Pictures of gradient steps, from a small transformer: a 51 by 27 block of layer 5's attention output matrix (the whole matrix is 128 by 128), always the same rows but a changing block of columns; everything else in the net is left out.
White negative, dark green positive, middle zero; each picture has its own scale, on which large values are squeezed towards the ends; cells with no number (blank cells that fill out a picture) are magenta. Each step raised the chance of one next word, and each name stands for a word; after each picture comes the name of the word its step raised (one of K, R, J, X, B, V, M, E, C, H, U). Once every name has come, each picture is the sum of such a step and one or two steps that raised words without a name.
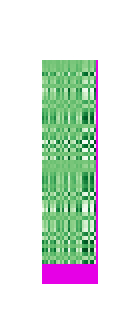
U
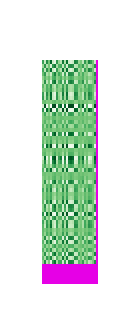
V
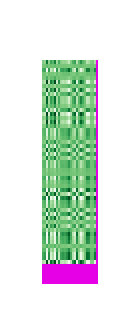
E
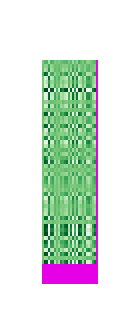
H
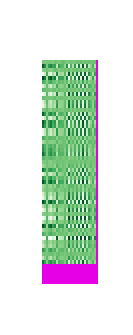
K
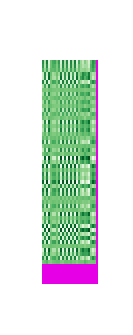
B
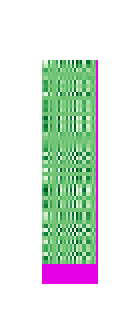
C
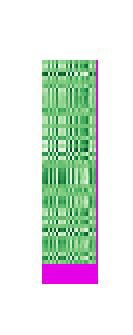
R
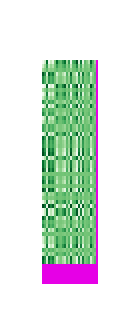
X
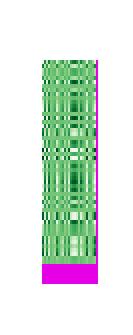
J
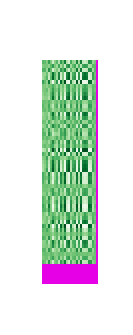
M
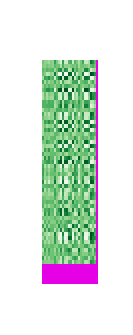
B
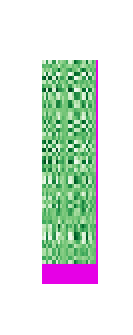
M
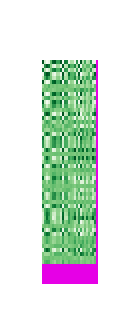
J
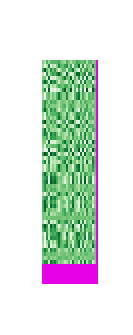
M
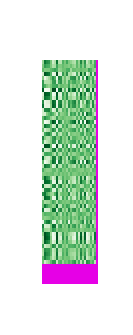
E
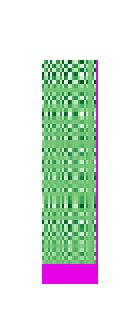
M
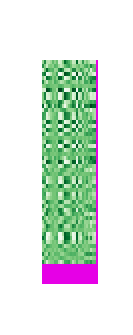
V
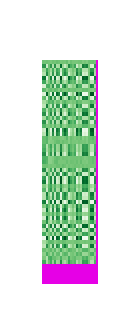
K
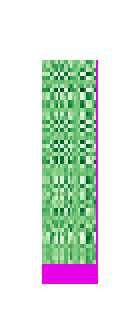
R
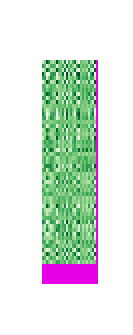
M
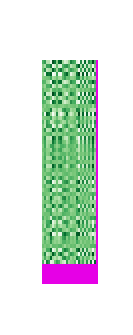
E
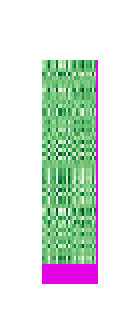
R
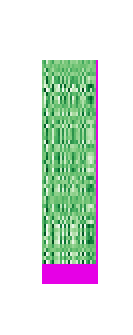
H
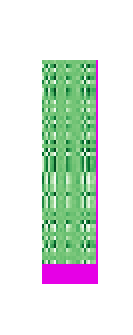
M
